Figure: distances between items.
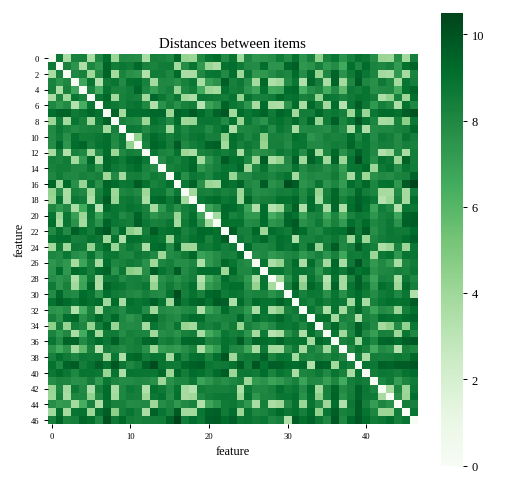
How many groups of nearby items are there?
8
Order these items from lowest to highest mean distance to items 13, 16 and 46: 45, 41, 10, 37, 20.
37, 20, 41, 10, 45
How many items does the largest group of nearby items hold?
12
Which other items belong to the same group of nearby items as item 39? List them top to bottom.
33, 36
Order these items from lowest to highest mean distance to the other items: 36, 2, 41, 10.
2, 41, 10, 36
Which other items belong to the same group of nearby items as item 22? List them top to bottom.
10, 11, 27
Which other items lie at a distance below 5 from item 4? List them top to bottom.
1, 16, 20, 21
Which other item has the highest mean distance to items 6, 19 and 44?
39
